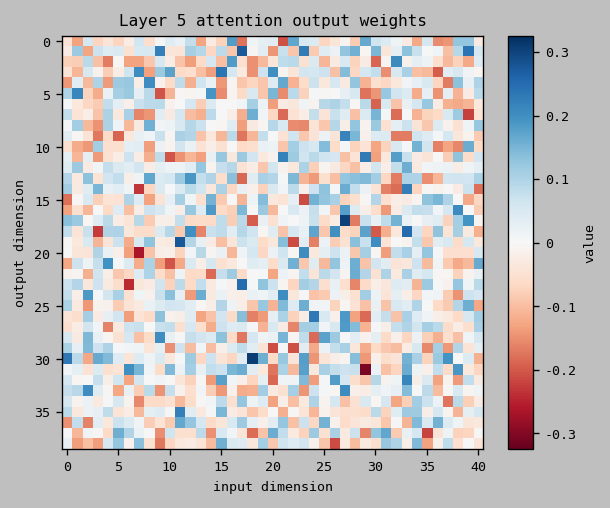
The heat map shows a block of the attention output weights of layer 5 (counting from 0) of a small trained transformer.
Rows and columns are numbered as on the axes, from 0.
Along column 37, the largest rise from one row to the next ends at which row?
30
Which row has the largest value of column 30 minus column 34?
7
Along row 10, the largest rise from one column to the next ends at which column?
39
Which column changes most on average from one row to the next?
17
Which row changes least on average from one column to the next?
12
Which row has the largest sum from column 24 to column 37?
27
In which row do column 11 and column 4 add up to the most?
35
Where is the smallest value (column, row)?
29, 31
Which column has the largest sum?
33
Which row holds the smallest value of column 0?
15
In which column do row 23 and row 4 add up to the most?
38
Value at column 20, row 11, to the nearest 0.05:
0
